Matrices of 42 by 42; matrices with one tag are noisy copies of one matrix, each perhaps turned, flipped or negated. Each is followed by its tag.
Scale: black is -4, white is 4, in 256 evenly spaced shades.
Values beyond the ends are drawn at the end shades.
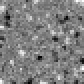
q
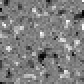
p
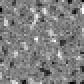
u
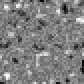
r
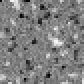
p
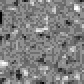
r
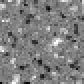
p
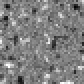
r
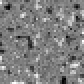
r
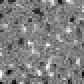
u
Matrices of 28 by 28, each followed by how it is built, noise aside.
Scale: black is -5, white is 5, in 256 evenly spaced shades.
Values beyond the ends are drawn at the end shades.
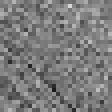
Toeplitz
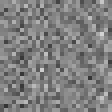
repeating rows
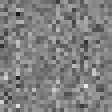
uneven columns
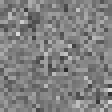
block diagonal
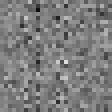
uneven columns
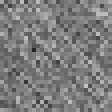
Toeplitz
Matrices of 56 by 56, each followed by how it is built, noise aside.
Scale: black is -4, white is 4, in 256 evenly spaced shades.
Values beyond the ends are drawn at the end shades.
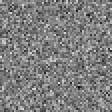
noise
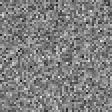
noise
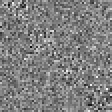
block diagonal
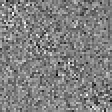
block diagonal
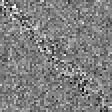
banded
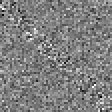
banded
